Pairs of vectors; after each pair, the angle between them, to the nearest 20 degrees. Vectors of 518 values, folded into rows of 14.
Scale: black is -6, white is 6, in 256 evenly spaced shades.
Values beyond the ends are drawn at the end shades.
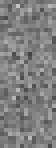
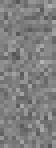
60 degrees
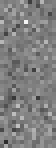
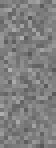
100 degrees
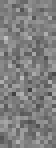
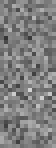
160 degrees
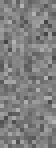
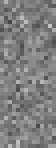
120 degrees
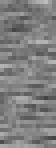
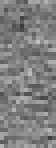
40 degrees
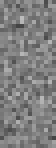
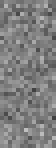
100 degrees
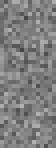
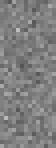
80 degrees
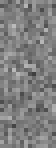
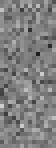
100 degrees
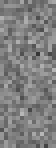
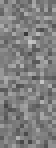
80 degrees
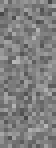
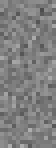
40 degrees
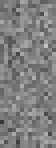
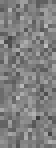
40 degrees
